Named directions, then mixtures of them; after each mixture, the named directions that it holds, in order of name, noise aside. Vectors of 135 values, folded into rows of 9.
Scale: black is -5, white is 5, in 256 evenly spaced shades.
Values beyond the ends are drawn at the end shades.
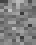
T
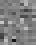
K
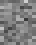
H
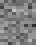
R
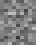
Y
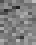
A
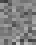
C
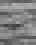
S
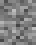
H, R, Y.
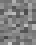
R, Y.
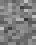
H.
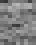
C, S, T.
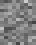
H, Y.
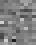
K.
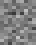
Y.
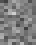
K, T, Y.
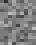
C, Y.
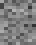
R.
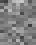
T.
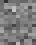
C, R, S.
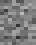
A, S, Y.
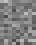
C.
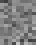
C.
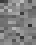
T.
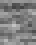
S.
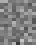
C.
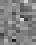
H, K.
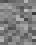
C, H.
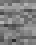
K, S.
